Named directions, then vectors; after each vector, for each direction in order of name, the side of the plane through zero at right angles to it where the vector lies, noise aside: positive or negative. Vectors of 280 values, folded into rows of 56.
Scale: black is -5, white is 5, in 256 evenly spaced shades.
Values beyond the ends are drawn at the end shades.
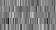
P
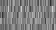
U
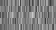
positive, positive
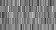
positive, positive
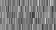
negative, negative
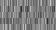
positive, negative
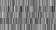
positive, negative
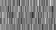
negative, negative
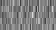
positive, positive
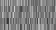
positive, negative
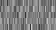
negative, positive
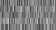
negative, positive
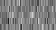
positive, positive
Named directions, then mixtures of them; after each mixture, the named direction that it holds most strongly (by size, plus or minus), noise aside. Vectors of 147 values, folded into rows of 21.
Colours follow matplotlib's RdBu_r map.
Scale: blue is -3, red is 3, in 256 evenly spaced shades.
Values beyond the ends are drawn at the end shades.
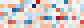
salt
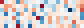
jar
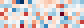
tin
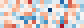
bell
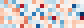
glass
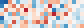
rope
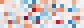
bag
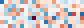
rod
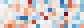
bell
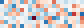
rod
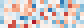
bell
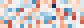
rod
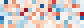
glass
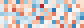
jar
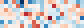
tin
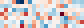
tin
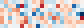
glass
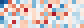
rope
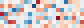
salt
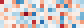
tin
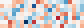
salt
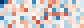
rope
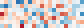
tin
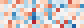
bell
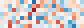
bag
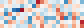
salt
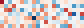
rod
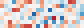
bell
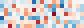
rope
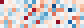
bag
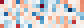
jar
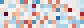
jar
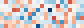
bell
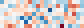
bell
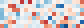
tin
